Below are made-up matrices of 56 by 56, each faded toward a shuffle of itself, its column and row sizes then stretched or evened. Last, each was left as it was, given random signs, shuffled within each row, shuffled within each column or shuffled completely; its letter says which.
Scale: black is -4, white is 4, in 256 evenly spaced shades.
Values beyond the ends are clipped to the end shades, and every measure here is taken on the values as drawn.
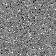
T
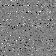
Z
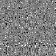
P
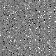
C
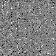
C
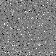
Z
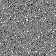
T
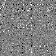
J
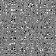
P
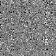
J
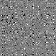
P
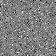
T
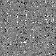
J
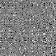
P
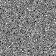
T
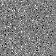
C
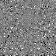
J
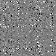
J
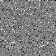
Z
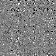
J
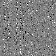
C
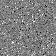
T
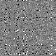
P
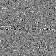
Z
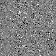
C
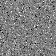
T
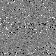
Z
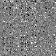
P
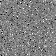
T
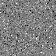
T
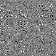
P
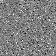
T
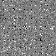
J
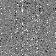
C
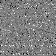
Z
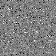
Z
